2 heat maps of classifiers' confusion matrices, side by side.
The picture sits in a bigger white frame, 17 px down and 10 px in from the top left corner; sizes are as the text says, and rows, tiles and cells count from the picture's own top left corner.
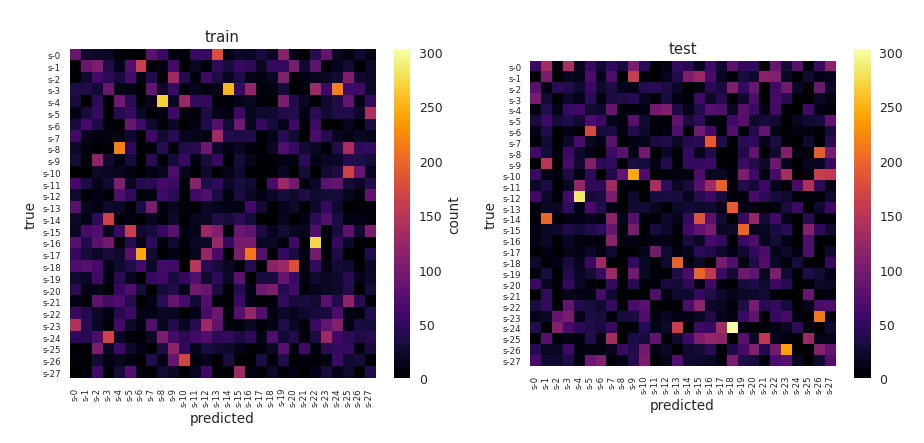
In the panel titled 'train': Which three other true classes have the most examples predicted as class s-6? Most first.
s-17, s-1, s-18
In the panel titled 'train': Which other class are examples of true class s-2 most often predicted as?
s-9
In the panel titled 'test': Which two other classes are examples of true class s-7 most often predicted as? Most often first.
s-16, s-4
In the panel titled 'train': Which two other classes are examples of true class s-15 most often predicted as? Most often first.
s-5, s-12
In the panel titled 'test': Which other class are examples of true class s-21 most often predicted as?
s-25
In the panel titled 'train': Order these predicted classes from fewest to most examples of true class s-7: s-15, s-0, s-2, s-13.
s-2, s-15, s-0, s-13
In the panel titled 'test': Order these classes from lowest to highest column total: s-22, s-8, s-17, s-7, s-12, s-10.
s-8, s-12, s-10, s-17, s-22, s-7
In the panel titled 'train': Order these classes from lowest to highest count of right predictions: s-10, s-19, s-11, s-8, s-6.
s-10, s-8, s-6, s-19, s-11
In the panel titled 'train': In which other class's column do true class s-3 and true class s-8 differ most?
s-14
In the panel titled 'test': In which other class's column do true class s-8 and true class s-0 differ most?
s-26
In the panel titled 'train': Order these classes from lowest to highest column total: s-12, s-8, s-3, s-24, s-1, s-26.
s-26, s-1, s-3, s-8, s-24, s-12
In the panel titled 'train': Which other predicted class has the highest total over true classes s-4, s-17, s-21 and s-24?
s-8
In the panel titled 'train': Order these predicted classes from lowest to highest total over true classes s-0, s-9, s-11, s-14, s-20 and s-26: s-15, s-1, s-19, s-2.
s-1, s-15, s-2, s-19
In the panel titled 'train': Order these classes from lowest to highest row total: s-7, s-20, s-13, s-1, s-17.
s-13, s-7, s-20, s-1, s-17
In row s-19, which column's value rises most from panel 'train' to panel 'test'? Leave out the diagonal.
s-16
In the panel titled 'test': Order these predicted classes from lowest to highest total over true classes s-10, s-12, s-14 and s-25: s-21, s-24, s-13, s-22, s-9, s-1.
s-24, s-13, s-22, s-21, s-1, s-9
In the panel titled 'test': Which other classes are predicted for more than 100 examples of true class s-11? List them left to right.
s-4, s-7, s-16, s-17, s-25
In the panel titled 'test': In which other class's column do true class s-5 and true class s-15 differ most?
s-19
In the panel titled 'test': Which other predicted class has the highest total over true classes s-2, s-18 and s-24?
s-13
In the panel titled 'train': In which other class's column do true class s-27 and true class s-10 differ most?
s-25
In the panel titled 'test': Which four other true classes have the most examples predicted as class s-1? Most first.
s-14, s-9, s-0, s-25
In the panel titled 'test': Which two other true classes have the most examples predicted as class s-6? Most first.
s-18, s-27
